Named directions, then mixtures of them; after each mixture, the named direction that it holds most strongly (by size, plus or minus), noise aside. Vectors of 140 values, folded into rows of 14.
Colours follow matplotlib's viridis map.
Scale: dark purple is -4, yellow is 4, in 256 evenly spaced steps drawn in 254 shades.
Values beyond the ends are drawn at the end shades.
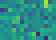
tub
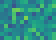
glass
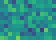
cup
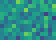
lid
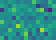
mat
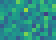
lid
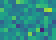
mat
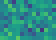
cup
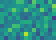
lid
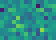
mat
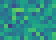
glass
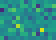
mat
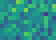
lid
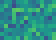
glass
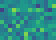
mat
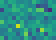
mat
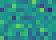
mat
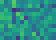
glass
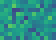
glass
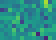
tub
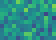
lid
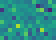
mat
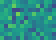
glass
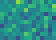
lid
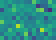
mat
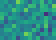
lid
